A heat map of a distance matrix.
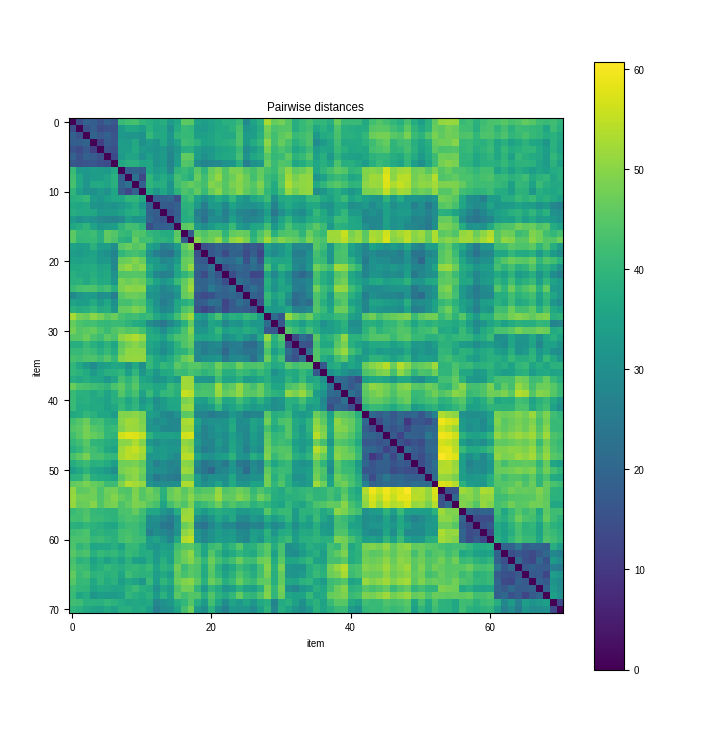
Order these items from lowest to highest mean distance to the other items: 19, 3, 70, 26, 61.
19, 26, 70, 3, 61
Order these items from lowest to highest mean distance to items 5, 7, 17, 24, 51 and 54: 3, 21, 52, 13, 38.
13, 3, 21, 52, 38
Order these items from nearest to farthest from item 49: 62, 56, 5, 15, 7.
15, 56, 5, 62, 7
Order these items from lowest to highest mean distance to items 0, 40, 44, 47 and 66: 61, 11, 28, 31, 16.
11, 61, 31, 28, 16
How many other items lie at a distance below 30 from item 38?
4
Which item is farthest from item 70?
17
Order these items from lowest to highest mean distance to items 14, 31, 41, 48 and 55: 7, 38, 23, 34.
34, 23, 38, 7
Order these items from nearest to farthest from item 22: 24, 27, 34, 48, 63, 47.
27, 24, 34, 47, 48, 63
